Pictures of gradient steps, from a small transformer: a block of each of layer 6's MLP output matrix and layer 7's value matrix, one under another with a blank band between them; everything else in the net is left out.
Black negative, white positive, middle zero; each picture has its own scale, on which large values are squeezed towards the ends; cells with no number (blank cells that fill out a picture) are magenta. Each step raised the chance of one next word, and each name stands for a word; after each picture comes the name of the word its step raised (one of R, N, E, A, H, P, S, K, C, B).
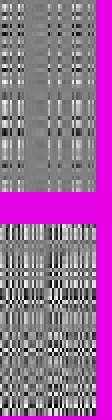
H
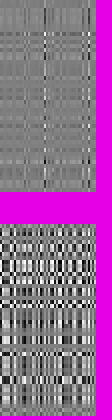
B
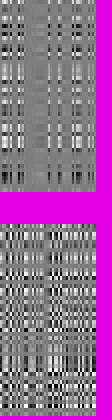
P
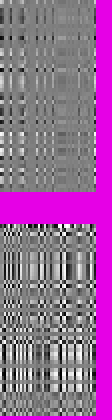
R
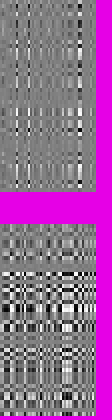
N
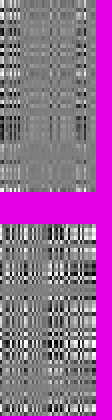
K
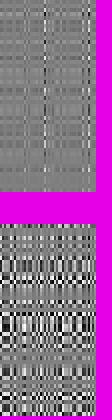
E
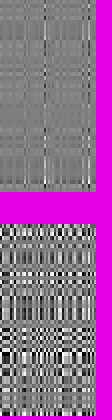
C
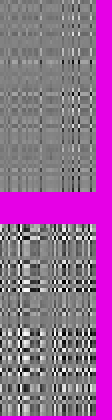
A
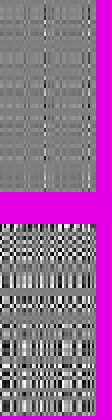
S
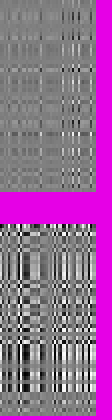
R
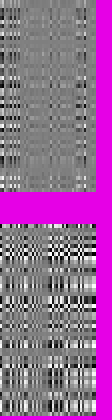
S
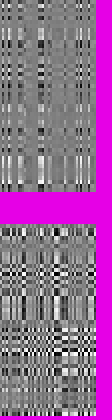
C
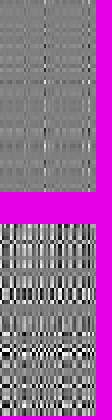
H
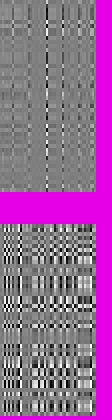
S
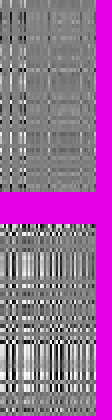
R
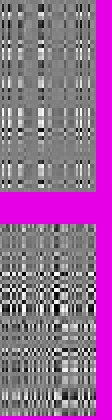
N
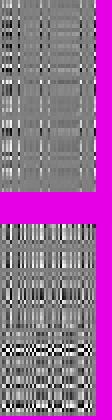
H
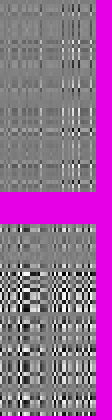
N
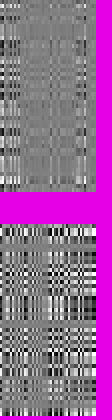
C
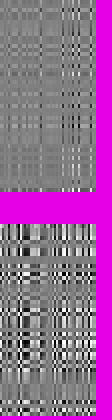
K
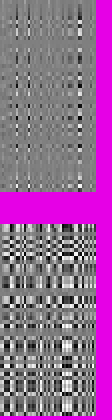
S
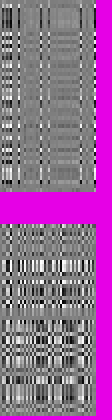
B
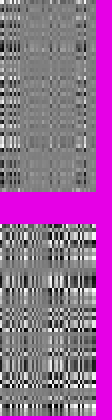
P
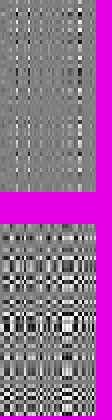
E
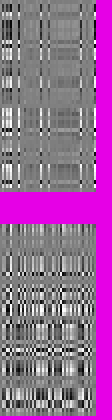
N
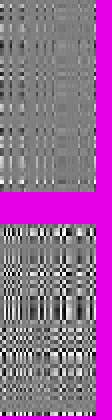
C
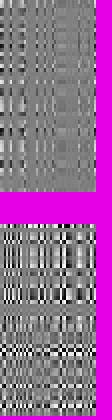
H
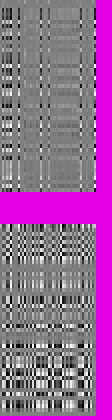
S
